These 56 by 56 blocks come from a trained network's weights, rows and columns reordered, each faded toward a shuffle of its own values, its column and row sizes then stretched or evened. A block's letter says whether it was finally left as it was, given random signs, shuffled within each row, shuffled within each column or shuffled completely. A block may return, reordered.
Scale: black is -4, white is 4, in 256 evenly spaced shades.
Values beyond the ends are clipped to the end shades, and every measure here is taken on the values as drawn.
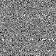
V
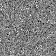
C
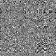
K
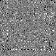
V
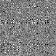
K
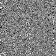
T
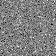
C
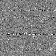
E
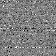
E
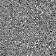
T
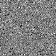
E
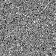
C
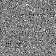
E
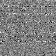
E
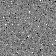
C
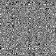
V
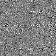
V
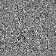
V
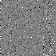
T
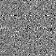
V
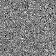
T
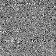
E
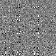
V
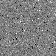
C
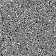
C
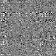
K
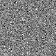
T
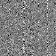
T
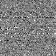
E
